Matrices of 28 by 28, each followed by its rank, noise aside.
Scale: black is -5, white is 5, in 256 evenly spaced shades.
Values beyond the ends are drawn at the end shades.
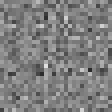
six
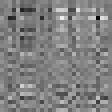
two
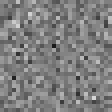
eight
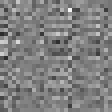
three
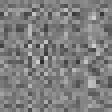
four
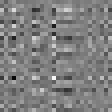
two
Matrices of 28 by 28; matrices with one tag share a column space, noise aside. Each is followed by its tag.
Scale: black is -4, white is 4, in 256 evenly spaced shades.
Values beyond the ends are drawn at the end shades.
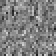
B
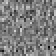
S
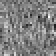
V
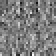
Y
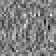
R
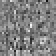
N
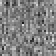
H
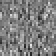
Y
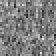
H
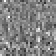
N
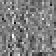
Y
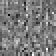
Y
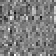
B
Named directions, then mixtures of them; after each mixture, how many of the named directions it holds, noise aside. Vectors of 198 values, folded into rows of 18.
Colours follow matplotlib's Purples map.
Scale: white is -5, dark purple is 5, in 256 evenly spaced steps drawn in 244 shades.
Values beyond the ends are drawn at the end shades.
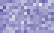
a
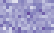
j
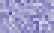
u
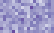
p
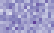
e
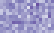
two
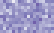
three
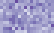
three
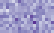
three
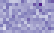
three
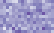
one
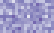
three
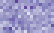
three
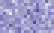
three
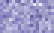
three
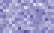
four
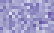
four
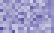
one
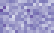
one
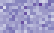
one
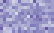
three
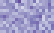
three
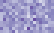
two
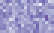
two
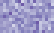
two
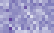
three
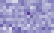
one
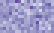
three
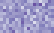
four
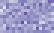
three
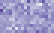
three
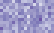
three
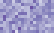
one
